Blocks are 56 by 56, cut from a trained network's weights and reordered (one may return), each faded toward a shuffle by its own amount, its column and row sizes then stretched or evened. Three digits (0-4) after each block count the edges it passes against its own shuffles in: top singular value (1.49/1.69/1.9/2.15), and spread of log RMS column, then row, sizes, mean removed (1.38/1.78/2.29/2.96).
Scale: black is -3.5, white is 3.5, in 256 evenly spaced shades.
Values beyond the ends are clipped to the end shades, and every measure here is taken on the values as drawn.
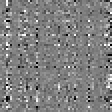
2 4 3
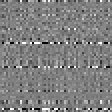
4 1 4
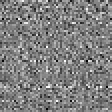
3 2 3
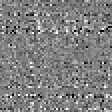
1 1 4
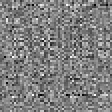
4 2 2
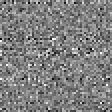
1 0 3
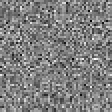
2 0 2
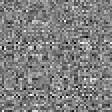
3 1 3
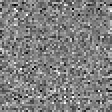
0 2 2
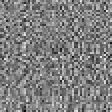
4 3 1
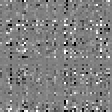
0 4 4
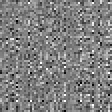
3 4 1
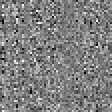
1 3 0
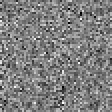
0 2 0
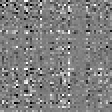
2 4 4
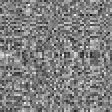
4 1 2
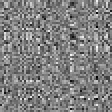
4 3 2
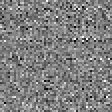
1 2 2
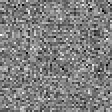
1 0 1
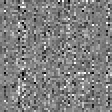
0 4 1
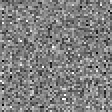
1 2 0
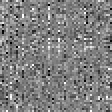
1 4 1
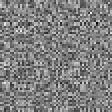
4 0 2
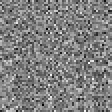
2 1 1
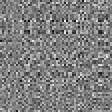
4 2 3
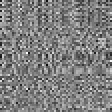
4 2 2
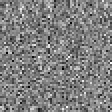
2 2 0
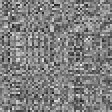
4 2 2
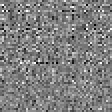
3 2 3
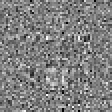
1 2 0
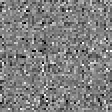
0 2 3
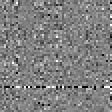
2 2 2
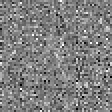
0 3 0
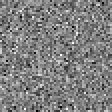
0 1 0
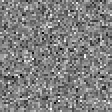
0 0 0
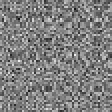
4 0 1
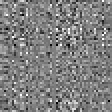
3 4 3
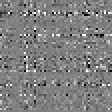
0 3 4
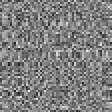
4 2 0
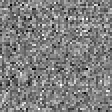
2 0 2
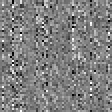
2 4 0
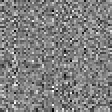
3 3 1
